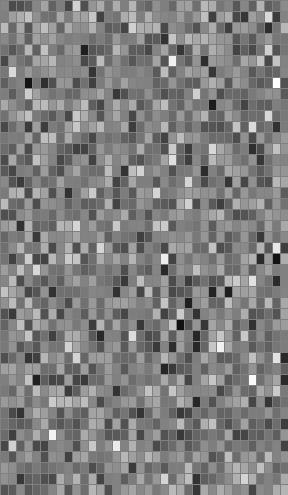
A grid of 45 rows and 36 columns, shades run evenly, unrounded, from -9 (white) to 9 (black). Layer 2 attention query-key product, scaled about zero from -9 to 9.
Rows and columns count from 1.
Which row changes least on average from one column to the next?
20
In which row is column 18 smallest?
16
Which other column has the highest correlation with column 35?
22
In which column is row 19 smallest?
24
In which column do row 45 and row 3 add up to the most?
25
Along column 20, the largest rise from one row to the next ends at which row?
19
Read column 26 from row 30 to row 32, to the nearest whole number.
5 2 2
